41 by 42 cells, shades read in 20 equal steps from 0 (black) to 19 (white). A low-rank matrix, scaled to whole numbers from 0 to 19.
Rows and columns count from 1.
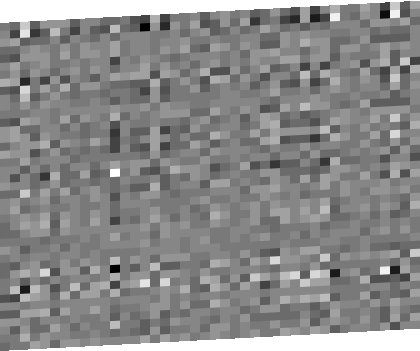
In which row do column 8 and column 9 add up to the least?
2
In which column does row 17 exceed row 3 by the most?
40
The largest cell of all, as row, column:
20, 12
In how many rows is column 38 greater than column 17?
19
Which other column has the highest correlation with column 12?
18
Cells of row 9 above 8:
25
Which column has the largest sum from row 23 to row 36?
33
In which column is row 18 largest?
3
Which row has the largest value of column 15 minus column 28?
34
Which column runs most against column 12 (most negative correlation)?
28
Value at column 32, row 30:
9
